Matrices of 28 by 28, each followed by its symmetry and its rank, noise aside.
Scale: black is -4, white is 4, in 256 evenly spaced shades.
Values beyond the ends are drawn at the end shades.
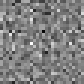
antisymmetric, rank six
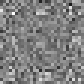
no symmetry, rank six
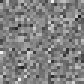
no symmetry, rank seven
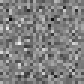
no symmetry, rank eight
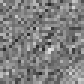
symmetric, rank six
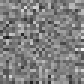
antisymmetric, rank six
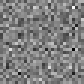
no symmetry, rank six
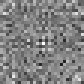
symmetric, rank eight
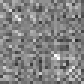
symmetric, rank six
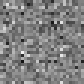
antisymmetric, rank six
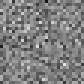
symmetric, rank six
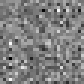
antisymmetric, rank six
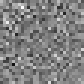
symmetric, rank eight
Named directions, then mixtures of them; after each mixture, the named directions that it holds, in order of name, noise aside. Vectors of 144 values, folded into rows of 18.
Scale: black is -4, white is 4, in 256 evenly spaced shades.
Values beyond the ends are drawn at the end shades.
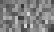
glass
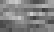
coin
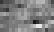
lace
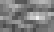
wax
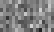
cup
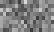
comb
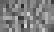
glass.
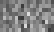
glass.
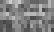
coin, cup, glass.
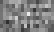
coin, glass.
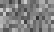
comb.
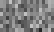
cup.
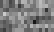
coin, comb, lace.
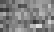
cup, lace.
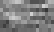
coin.
